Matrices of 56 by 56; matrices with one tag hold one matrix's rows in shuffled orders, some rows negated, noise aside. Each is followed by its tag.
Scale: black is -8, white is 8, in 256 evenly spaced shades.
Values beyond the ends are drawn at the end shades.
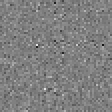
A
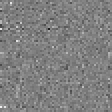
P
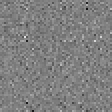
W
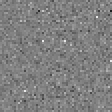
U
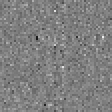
A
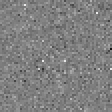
U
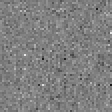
U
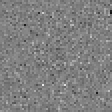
U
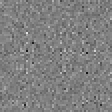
W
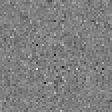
A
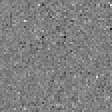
U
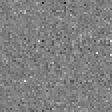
U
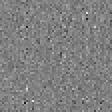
W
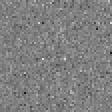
U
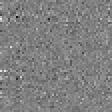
P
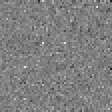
U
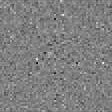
A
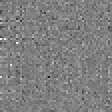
P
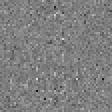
A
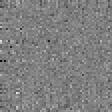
P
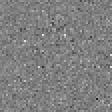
U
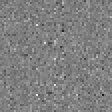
A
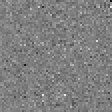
U
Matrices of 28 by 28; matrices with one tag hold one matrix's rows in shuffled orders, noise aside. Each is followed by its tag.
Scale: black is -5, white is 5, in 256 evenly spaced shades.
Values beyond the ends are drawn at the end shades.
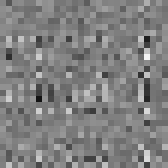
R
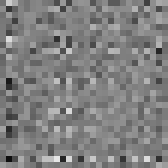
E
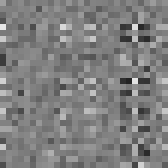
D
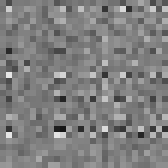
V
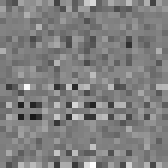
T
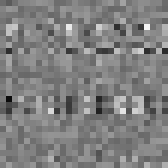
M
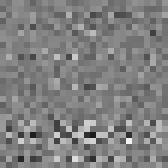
T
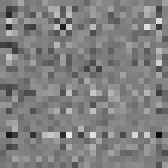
E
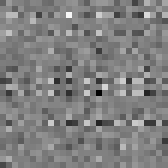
M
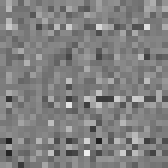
M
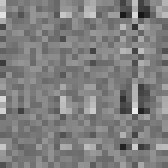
D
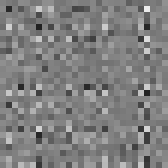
R
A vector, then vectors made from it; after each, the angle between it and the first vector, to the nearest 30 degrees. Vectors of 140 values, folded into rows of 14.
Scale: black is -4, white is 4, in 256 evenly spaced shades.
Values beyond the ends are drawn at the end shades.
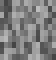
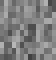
120 degrees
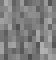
150 degrees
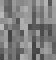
90 degrees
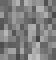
30 degrees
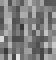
90 degrees
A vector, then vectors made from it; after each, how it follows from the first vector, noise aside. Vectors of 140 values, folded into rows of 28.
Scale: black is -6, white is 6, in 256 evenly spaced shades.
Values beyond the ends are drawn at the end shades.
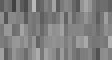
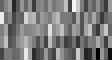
reversed, scaled up.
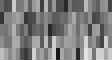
reversed, negated, scaled up.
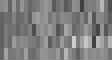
wrapped around, negated.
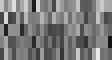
negated, scaled up.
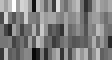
negated, scaled up.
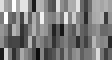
negated, scaled up.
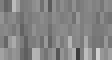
reversed, negated, partly zeroed.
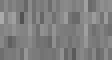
wrapped around, negated, shrunk.
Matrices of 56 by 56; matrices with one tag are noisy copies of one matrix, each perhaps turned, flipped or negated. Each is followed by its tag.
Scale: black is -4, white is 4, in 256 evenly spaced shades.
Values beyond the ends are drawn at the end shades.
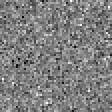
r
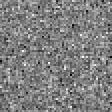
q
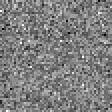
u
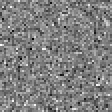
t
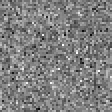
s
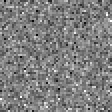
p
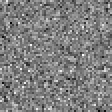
u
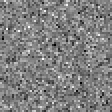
s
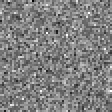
p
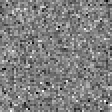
u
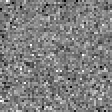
u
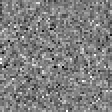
s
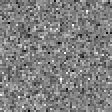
q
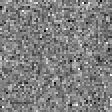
u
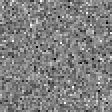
r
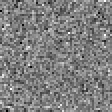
u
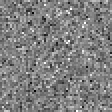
s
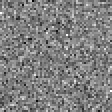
p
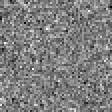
u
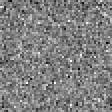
u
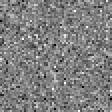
p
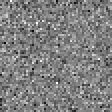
u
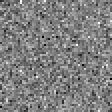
p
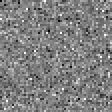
t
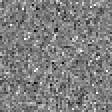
q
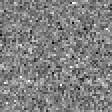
s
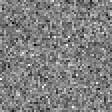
p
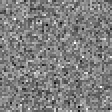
q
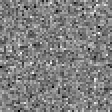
t
